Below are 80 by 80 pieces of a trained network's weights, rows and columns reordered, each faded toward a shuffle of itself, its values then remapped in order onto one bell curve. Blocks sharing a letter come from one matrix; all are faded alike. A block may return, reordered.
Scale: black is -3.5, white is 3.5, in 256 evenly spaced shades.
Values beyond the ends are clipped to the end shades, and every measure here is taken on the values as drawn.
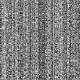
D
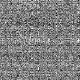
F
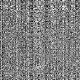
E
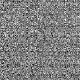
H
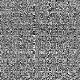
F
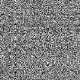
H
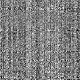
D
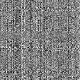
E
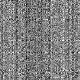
E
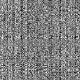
E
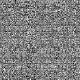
H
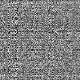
F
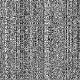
E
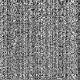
D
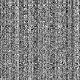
D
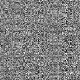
H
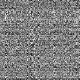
F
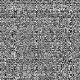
F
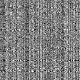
D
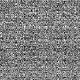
F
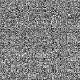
H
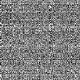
F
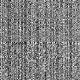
D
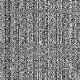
E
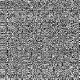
H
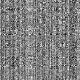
D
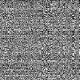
F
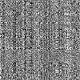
E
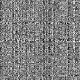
E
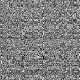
H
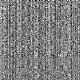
D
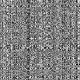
E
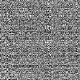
F
